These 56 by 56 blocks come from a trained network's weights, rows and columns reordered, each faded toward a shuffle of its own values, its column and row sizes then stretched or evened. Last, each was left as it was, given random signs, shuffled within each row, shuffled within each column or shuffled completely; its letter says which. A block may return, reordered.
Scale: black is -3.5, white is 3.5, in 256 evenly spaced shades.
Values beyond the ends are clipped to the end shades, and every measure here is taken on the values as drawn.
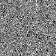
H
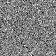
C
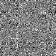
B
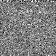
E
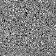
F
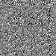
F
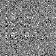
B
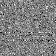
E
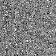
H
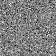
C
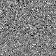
E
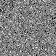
C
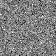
C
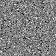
C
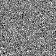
H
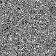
H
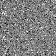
C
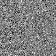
H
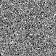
E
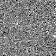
H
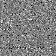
E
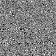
E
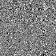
F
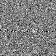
E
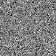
F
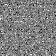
E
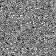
E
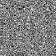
B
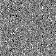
H
